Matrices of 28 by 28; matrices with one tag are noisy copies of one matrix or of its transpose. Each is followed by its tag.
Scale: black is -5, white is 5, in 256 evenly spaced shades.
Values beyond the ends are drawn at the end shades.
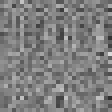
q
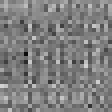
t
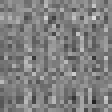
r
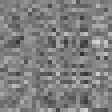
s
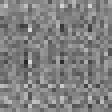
t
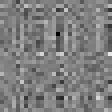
q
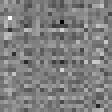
t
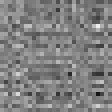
r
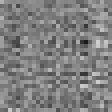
s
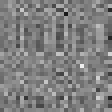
q
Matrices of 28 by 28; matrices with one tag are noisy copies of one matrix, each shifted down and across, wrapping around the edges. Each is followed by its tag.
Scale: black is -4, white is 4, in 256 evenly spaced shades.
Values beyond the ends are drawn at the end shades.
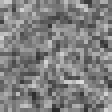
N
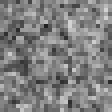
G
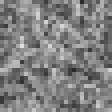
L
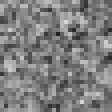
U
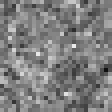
G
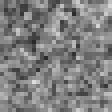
G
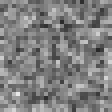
U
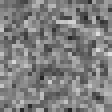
N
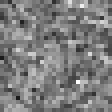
N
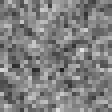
N
